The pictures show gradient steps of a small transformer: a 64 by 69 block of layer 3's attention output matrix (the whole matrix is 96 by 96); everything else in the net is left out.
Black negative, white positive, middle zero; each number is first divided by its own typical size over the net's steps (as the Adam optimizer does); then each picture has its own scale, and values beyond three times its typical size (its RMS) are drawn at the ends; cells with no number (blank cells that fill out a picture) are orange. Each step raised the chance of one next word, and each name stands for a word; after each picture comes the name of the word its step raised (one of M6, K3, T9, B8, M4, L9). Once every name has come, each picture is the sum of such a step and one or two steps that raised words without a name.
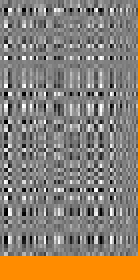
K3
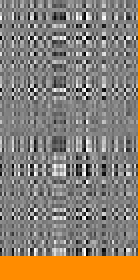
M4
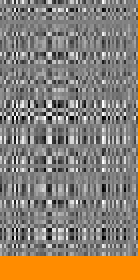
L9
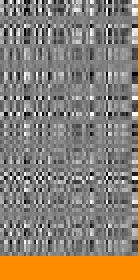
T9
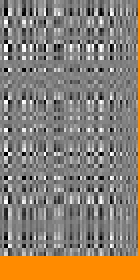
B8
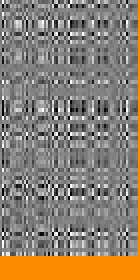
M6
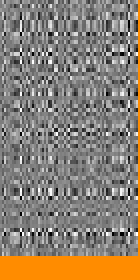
M6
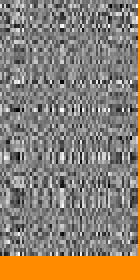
M6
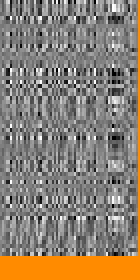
T9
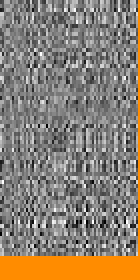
T9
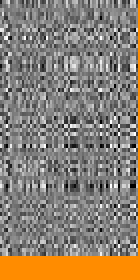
M4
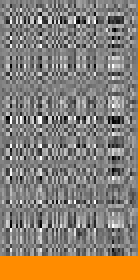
B8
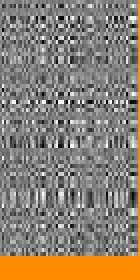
M4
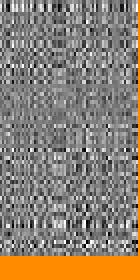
T9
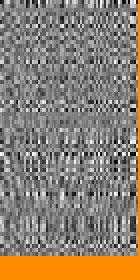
L9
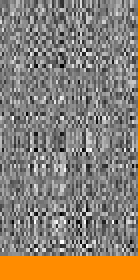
M4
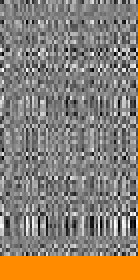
B8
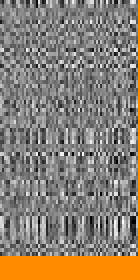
L9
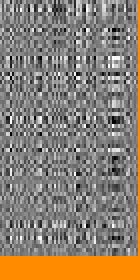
T9
